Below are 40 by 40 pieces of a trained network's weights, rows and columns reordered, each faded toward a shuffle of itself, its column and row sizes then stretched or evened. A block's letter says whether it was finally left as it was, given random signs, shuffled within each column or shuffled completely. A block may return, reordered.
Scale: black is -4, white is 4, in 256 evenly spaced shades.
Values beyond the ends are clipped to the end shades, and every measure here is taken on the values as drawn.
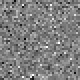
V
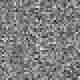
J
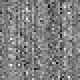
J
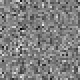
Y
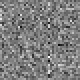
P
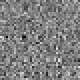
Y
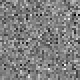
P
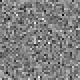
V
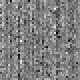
J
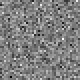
V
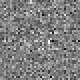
P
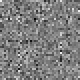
P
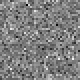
V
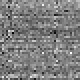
Y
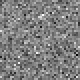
V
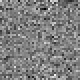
P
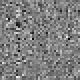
Y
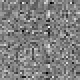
Y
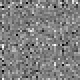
P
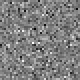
V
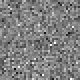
V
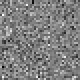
J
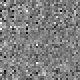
P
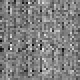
Y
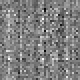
Y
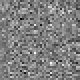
Y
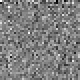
P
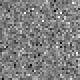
V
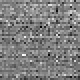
Y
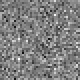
J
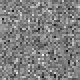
J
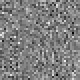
J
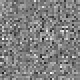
P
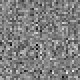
Y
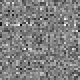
Y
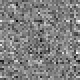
Y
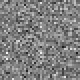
J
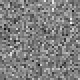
J
